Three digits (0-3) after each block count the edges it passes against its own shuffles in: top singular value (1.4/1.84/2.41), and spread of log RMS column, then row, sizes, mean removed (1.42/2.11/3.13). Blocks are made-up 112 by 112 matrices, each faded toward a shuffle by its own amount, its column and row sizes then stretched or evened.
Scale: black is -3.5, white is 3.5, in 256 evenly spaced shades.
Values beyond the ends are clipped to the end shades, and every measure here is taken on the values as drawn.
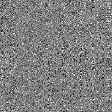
2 2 0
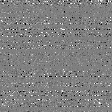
0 1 3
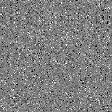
2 1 0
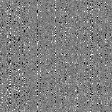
1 3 1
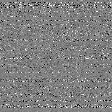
0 0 3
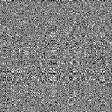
3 1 2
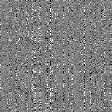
3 3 1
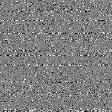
2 0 3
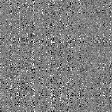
1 3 2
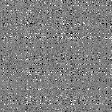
0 2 3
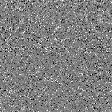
2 0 1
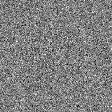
1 0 1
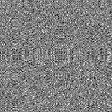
3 0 1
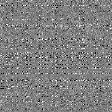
0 2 3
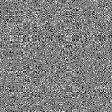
3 1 2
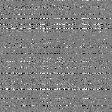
3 1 3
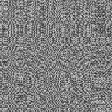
3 0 1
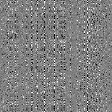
3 3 0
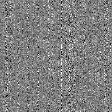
1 3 0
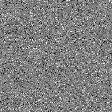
2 0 1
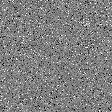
0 0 0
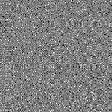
3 0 0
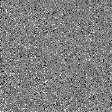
0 2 1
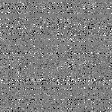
1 2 3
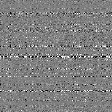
3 1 3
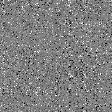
1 1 1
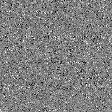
1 0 2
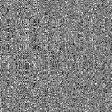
3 2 0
